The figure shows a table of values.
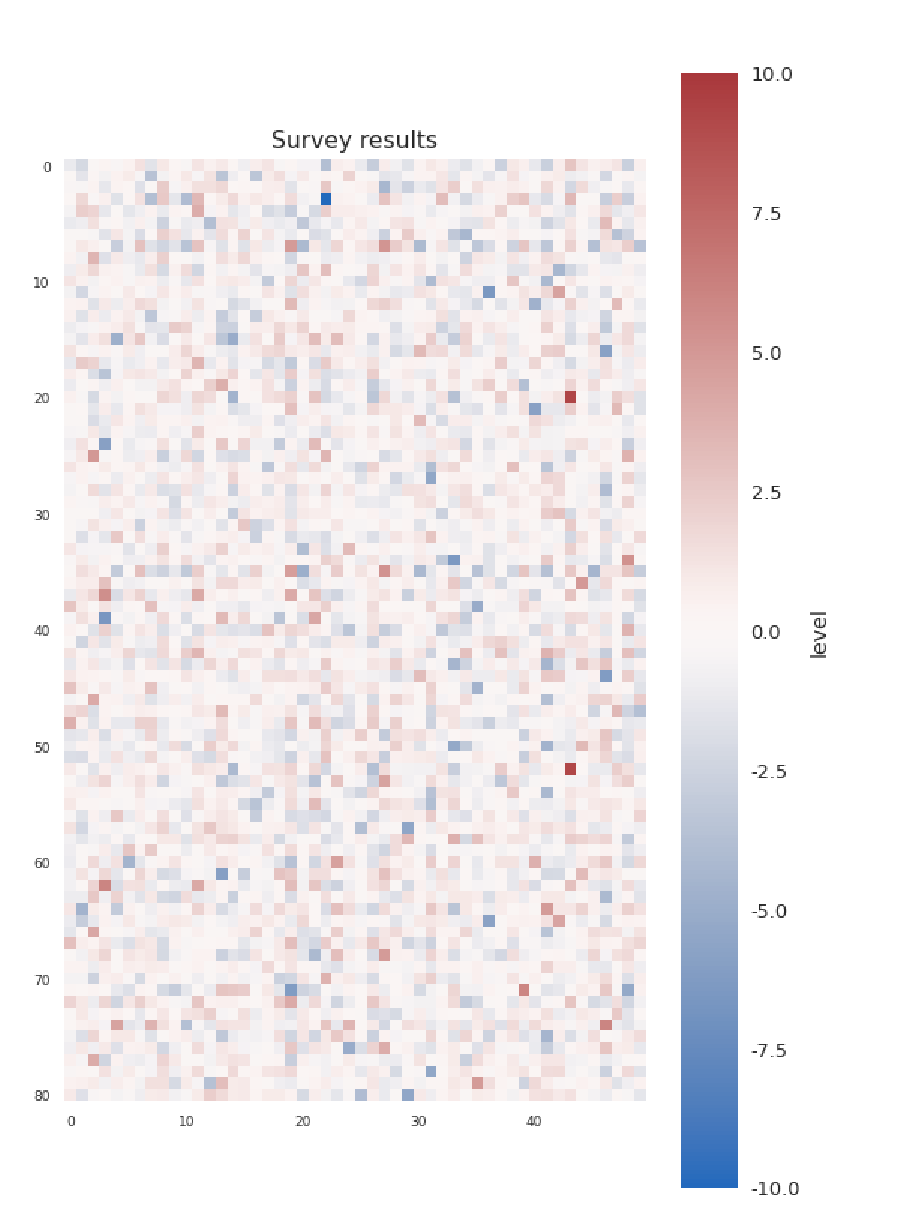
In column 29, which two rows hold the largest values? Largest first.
58, 6
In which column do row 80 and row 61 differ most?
13
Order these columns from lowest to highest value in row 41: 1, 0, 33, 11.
1, 33, 0, 11
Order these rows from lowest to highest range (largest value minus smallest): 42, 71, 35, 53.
42, 53, 35, 71
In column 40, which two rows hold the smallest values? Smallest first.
21, 12
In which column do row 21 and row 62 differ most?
3
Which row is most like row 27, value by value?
78
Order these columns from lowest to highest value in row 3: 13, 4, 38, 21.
4, 21, 13, 38
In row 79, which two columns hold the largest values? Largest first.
35, 13
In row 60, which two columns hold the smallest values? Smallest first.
5, 19
